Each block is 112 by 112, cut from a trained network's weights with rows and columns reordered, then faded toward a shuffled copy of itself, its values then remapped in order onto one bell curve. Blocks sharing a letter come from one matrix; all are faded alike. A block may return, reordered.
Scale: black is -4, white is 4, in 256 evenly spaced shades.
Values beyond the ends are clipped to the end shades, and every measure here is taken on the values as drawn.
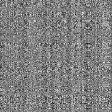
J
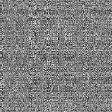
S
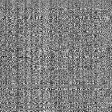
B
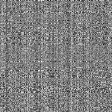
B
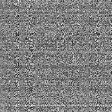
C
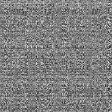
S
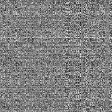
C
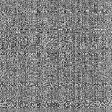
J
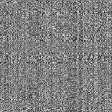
J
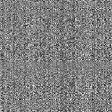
J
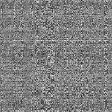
C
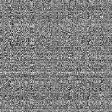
C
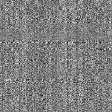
J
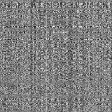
B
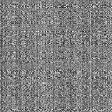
B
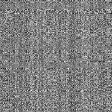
J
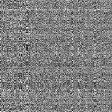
S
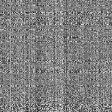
B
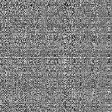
C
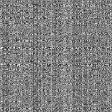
B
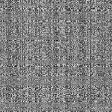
B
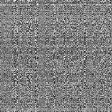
S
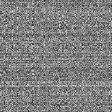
S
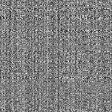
B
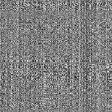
B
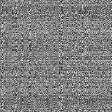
S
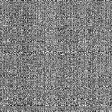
J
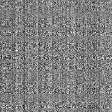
B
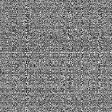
C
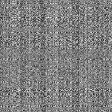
B
